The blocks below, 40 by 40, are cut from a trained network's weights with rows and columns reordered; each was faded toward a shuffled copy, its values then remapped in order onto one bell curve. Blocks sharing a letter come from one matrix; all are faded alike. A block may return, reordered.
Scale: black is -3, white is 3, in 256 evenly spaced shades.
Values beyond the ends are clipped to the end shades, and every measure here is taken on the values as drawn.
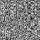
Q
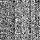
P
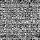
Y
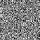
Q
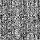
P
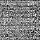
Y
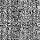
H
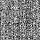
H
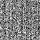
P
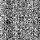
H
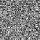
Q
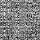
Y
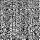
H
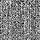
P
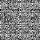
Y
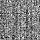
H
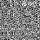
Q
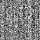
H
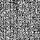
H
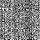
H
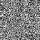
Q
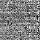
Y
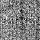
P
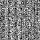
P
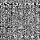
H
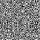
Q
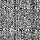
H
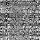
Y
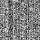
P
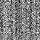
P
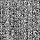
P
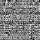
Y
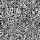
Q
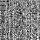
P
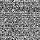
Y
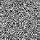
Q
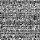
Y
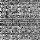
Y
